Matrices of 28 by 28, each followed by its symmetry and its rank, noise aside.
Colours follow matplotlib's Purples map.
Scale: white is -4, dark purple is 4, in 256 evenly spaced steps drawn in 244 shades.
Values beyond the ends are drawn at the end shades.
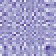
symmetric, rank three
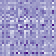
no symmetry, rank three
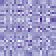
no symmetry, rank three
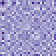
symmetric, rank four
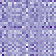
no symmetry, rank three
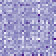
no symmetry, rank four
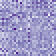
no symmetry, rank six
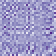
symmetric, rank four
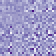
antisymmetric, rank four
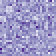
no symmetry, rank six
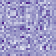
no symmetry, rank four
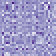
no symmetry, rank four
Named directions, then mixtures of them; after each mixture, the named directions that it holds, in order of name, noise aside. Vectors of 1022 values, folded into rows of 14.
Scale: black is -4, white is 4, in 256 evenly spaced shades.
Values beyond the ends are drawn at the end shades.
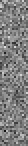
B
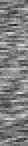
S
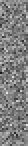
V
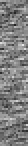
S, V.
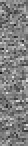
S, V.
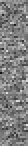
S, V.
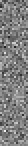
B.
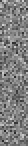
B.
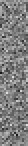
V.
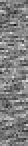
S, V.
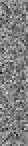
V.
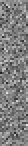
V.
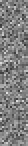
B, V.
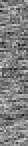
B, S.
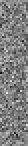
V.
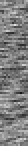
S.
